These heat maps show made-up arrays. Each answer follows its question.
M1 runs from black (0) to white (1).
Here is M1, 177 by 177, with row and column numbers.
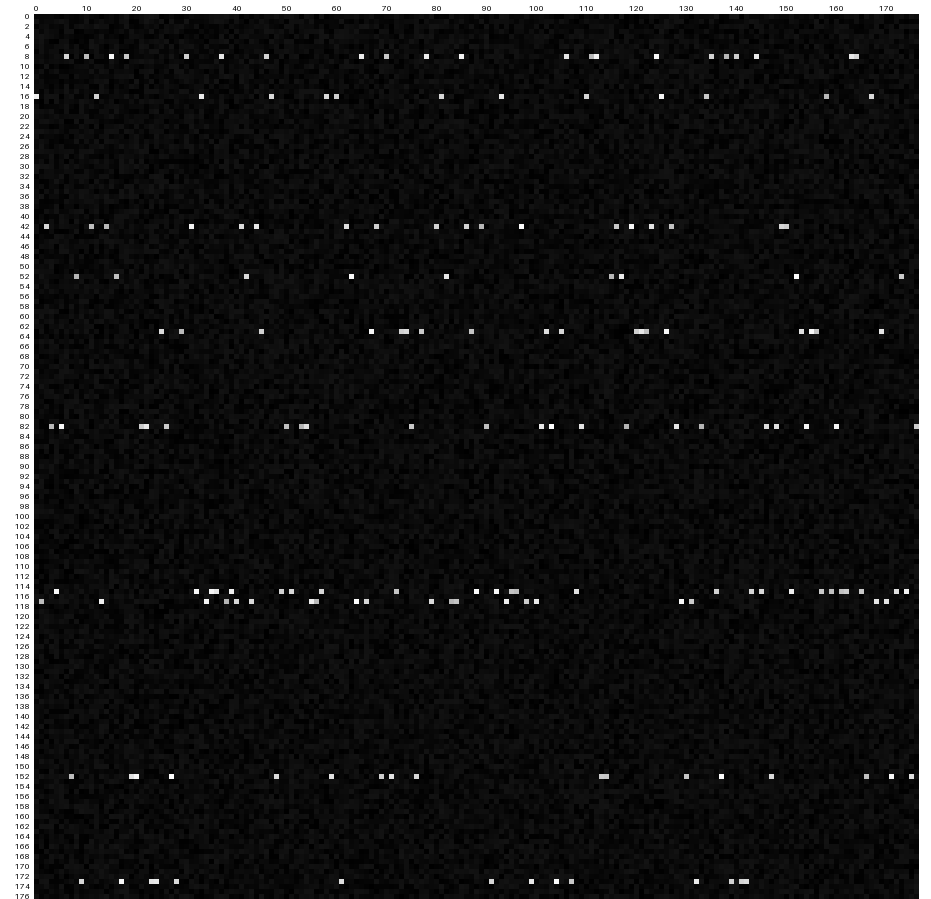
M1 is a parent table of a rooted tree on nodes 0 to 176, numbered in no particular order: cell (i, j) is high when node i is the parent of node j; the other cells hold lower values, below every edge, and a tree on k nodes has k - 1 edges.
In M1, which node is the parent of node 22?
82
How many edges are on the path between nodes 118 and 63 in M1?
3
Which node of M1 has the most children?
115
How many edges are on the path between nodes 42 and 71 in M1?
3
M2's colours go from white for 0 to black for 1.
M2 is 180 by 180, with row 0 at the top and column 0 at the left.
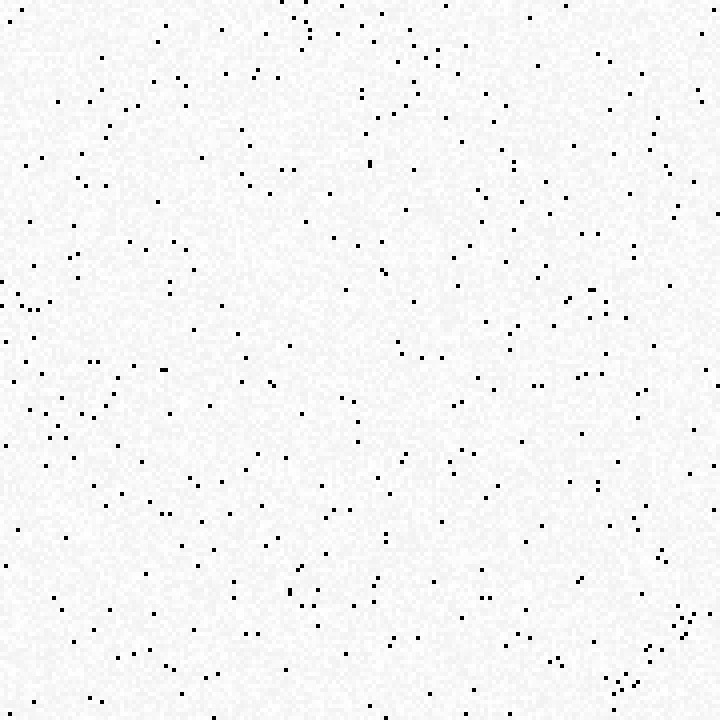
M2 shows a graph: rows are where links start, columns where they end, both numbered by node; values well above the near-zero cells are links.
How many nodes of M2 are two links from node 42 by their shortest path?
7
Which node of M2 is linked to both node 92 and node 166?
node 41
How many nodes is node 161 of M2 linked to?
3
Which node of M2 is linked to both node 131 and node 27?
node 152
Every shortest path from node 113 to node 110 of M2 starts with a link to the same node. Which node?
node 64
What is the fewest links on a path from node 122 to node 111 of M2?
7
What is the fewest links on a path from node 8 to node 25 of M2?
2
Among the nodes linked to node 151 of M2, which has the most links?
node 75
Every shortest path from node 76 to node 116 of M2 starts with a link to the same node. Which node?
node 5
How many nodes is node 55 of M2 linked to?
3
